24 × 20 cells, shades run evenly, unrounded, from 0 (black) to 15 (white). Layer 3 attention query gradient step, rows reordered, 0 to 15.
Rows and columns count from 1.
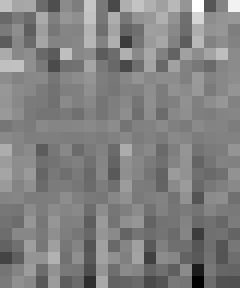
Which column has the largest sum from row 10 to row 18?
1
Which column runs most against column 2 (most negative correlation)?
5
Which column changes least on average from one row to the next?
9
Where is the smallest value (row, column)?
24, 17
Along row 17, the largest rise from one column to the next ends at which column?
18
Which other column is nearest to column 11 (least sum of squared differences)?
16
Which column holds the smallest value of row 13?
4
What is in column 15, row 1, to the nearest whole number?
11
